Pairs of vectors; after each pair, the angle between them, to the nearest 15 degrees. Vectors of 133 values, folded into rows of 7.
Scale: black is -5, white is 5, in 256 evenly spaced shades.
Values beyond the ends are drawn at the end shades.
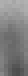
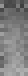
150 degrees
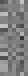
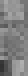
120 degrees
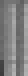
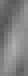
75 degrees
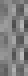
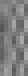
150 degrees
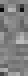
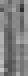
60 degrees
